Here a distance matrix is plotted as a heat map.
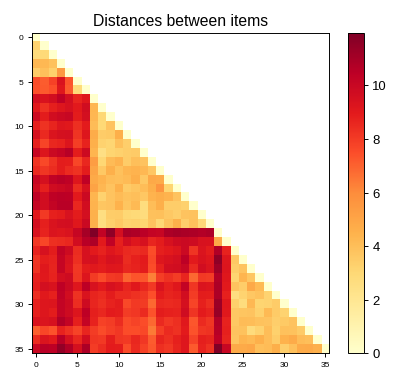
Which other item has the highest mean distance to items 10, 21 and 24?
22
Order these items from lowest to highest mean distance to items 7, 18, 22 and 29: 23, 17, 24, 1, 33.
17, 33, 24, 23, 1
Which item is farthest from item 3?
35
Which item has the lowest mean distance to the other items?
14
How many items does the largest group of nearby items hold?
15
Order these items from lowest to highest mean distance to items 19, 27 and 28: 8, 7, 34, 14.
34, 14, 8, 7
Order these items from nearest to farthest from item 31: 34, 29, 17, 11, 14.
29, 34, 14, 11, 17
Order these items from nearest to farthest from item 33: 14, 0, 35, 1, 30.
30, 35, 14, 0, 1
